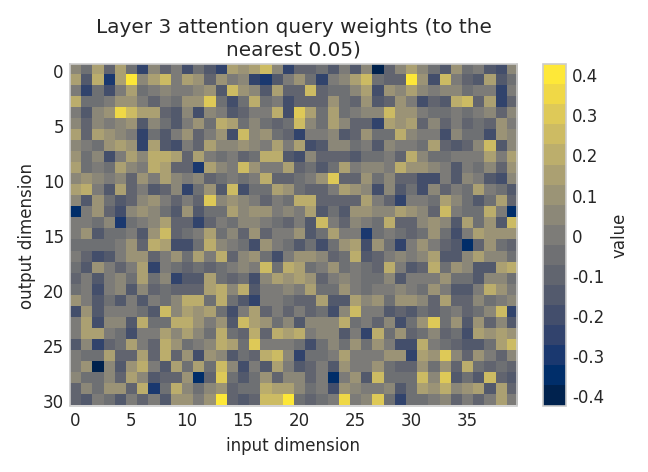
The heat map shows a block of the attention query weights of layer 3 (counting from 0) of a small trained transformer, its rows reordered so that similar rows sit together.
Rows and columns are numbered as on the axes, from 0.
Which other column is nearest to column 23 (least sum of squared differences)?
28
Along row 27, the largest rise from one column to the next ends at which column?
3
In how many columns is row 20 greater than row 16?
24
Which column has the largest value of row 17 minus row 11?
13
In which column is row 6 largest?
15
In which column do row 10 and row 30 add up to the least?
29
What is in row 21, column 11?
0.2
